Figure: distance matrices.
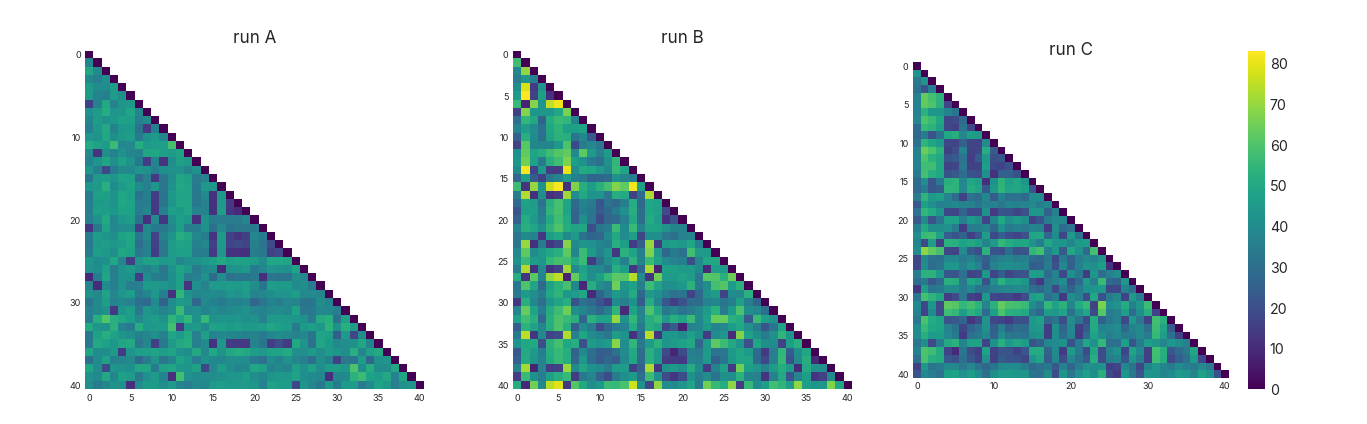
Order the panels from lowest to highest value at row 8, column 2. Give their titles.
run A, run B, run C
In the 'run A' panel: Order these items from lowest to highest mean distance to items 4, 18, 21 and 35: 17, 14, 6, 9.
17, 6, 9, 14
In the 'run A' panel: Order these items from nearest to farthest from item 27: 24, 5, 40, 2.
24, 40, 5, 2
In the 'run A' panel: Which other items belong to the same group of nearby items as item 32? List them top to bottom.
34
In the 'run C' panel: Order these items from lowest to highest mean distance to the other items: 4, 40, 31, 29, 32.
29, 4, 40, 32, 31
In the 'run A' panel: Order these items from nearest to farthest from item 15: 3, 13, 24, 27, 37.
24, 27, 13, 37, 3
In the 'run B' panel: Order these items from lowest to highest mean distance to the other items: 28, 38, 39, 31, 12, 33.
39, 33, 38, 31, 28, 12
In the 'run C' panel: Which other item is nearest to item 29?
0
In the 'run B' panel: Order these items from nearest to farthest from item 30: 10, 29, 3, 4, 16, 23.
10, 29, 3, 23, 4, 16
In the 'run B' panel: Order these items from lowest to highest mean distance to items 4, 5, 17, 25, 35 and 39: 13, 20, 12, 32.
20, 13, 32, 12
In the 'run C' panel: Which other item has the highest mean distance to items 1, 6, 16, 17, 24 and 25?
31
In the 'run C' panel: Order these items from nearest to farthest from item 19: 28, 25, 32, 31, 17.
17, 25, 28, 32, 31
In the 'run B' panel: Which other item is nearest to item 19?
36
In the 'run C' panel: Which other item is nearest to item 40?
26
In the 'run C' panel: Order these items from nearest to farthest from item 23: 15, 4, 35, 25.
25, 15, 35, 4
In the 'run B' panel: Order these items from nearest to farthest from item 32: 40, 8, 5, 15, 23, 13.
8, 15, 13, 23, 40, 5
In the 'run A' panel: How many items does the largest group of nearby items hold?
9
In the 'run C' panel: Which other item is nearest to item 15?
9
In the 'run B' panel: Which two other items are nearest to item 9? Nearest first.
29, 25
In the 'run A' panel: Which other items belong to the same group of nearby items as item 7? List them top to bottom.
9, 13, 20
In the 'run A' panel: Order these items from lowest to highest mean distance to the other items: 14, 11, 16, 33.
14, 16, 33, 11
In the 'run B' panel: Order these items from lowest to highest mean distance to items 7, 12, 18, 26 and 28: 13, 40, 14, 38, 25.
38, 14, 13, 25, 40
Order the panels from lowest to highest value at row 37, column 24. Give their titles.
run C, run B, run A
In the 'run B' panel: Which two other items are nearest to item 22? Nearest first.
3, 15
